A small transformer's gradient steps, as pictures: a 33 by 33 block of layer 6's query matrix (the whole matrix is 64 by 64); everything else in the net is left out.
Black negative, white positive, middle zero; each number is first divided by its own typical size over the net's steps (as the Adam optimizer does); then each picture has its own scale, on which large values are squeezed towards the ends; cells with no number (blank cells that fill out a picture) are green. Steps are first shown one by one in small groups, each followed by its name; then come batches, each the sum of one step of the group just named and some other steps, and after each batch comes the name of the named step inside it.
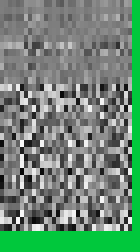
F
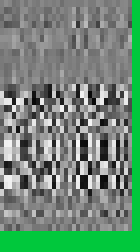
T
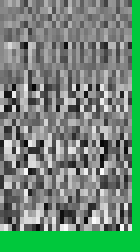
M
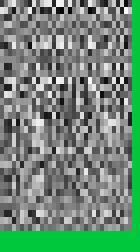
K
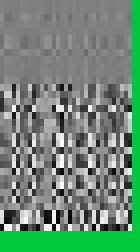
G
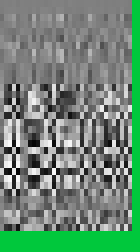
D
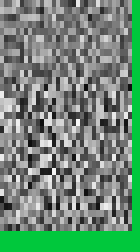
D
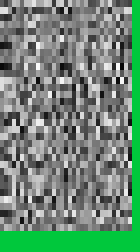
K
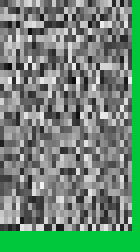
F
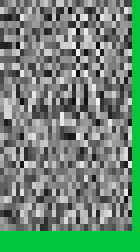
K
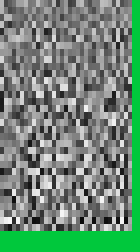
F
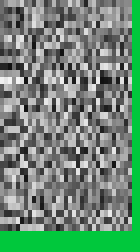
F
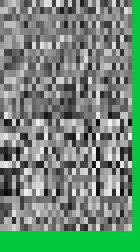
K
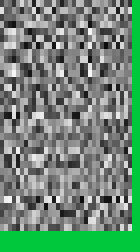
M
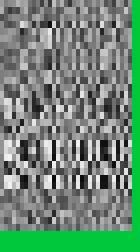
T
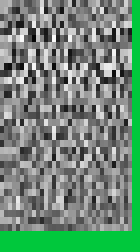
F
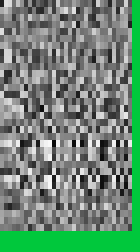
T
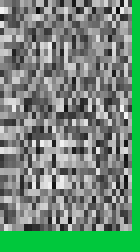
G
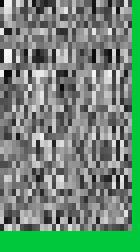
G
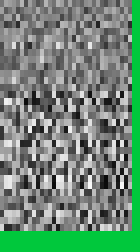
T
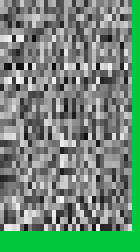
G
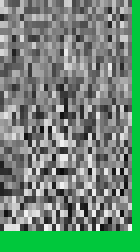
G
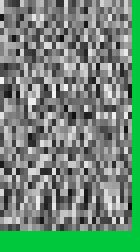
D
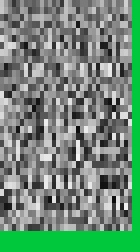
M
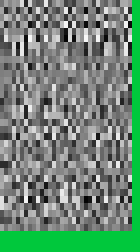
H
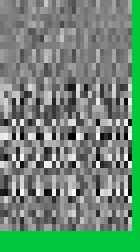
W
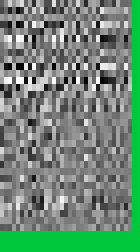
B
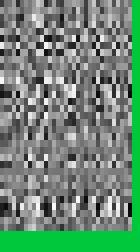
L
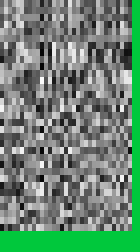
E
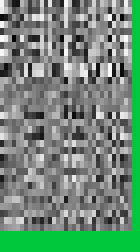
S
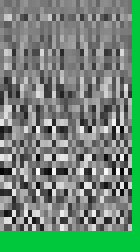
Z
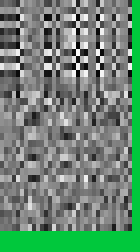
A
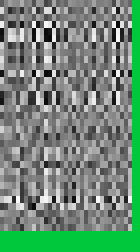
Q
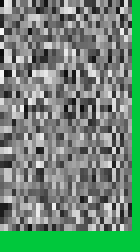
L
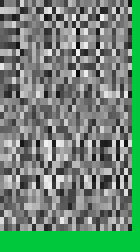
A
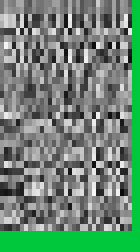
E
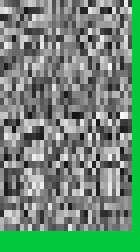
S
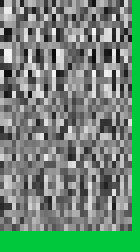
L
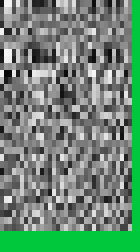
Z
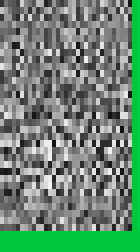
A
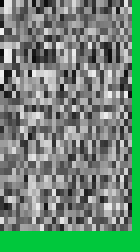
L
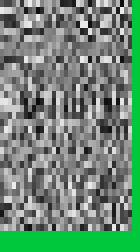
W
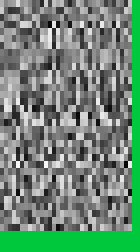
W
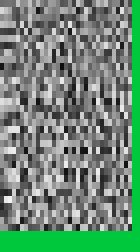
W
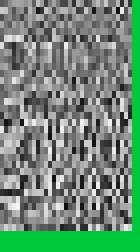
Q
